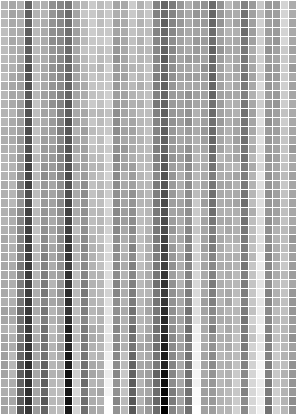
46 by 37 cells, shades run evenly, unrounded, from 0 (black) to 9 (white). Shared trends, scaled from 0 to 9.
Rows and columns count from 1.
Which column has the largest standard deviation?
17
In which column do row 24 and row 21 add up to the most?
33
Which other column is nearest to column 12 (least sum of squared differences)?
13
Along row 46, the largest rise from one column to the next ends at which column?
10
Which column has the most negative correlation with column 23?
15
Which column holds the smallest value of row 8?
4
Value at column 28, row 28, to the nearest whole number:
6
